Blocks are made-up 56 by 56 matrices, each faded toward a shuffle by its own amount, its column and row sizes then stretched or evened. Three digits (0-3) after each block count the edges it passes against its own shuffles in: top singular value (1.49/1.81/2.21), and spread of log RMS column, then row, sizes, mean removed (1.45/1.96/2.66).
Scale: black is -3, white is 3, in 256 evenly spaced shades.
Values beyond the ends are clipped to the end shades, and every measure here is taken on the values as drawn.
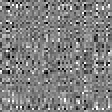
3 3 2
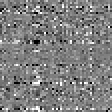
2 2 3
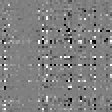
2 3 3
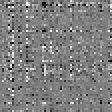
1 3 3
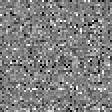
1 1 2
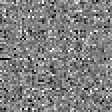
1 1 3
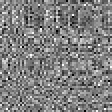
3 0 0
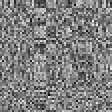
3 0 0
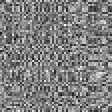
3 0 1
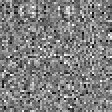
2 1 1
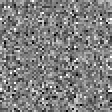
1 2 1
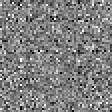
0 1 2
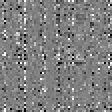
2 3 2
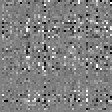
0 3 3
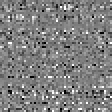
1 2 3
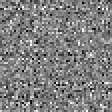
1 1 2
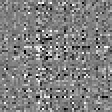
0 3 3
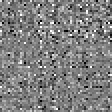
0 2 3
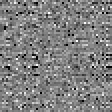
2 1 2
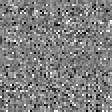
1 0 2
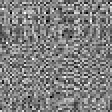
3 1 1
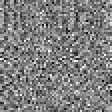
2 0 0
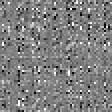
0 3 2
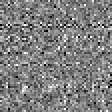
2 1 2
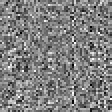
2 2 0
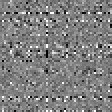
2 2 3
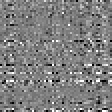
3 2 3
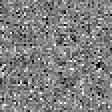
1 1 0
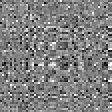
3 1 2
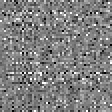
2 0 2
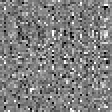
2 2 0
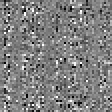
0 3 1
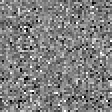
0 1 1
